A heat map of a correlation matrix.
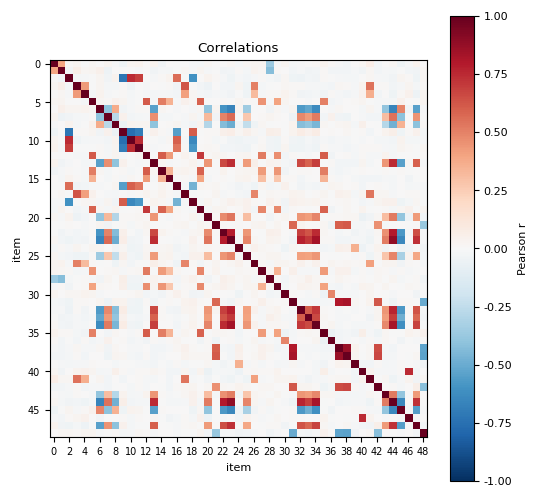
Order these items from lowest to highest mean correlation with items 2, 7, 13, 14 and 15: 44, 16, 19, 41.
41, 16, 19, 44
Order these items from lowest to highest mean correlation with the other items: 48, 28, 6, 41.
6, 48, 28, 41
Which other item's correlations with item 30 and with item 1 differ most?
36
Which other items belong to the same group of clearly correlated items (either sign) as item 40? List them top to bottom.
46
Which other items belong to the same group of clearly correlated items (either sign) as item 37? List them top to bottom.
21, 31, 38, 42, 48
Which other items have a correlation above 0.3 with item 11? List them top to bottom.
2, 10, 16
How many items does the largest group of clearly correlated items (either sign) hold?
15
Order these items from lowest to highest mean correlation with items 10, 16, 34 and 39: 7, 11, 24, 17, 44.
17, 24, 7, 44, 11
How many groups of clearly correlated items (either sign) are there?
9
